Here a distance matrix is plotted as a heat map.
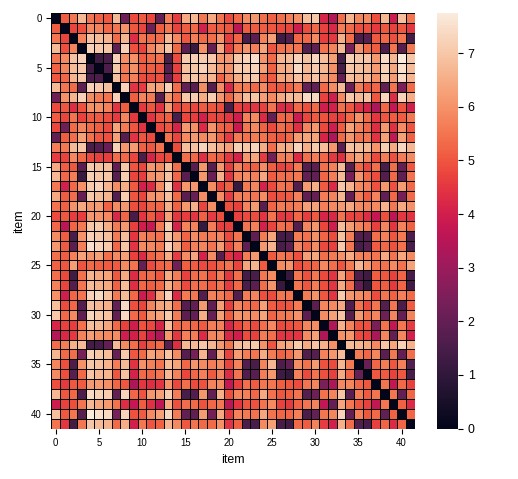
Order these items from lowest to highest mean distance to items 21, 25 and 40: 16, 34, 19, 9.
16, 34, 9, 19
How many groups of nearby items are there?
11
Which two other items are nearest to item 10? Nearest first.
14, 25
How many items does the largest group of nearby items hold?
10
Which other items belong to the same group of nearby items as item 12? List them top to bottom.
0, 8
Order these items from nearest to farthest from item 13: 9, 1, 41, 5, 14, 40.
5, 14, 1, 9, 41, 40
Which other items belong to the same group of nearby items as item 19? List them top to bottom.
24
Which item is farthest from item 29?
8
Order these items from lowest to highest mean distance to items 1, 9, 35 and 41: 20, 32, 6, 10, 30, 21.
20, 32, 21, 10, 30, 6
